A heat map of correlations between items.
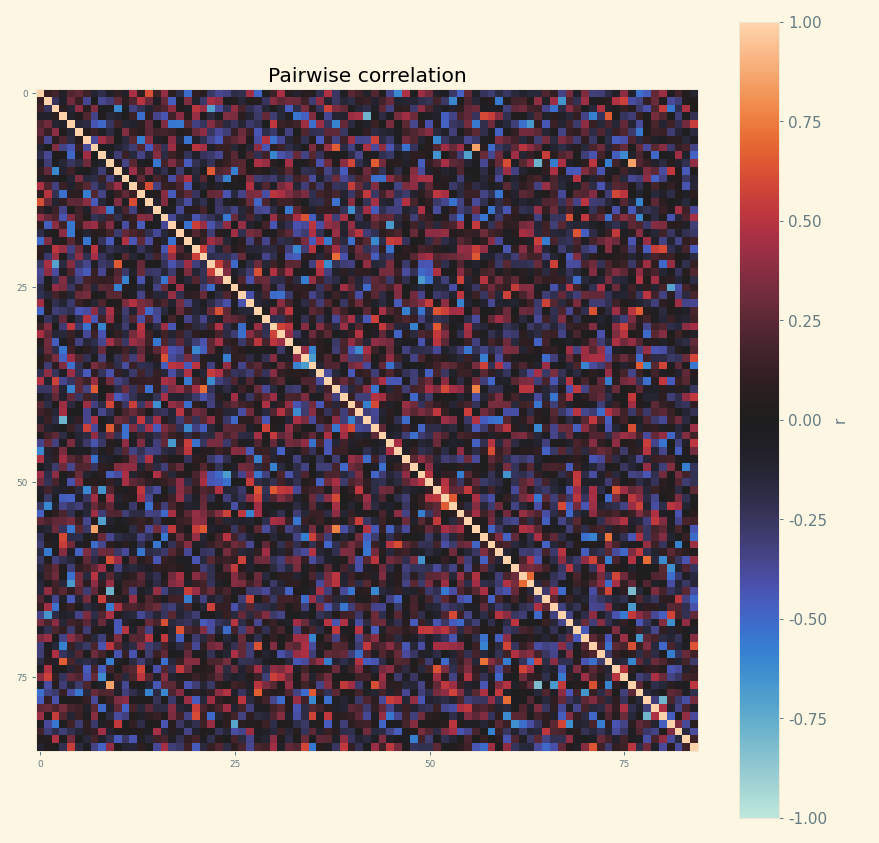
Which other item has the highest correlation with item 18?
69
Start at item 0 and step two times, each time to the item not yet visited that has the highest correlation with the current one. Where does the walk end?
12
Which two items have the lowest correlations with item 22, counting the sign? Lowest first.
2, 37
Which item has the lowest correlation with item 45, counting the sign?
17
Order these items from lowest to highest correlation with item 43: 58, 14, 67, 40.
58, 67, 14, 40
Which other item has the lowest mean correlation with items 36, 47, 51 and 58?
8
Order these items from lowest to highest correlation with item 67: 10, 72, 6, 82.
72, 10, 82, 6
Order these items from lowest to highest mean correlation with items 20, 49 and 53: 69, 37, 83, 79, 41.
79, 83, 37, 41, 69
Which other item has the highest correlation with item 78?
60
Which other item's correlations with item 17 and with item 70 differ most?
35
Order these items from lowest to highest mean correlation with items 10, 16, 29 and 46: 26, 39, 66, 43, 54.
66, 54, 39, 26, 43
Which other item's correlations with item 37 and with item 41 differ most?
73
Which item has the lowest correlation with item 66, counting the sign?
76
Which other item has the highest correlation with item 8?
65
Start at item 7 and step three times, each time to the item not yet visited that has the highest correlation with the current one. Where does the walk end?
21
